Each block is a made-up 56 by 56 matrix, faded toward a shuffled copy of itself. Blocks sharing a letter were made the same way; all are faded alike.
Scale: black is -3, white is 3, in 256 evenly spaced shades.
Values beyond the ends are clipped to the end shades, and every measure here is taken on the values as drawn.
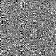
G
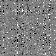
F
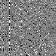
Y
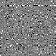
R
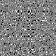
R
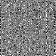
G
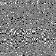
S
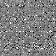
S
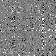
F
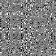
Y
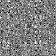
G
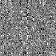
G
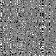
Y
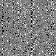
Y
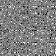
R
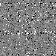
F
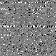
S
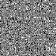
G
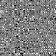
R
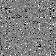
F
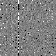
Y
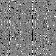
Y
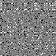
R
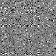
R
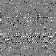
S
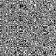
G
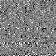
R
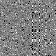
Y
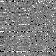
R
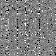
Y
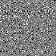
R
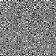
R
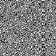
G
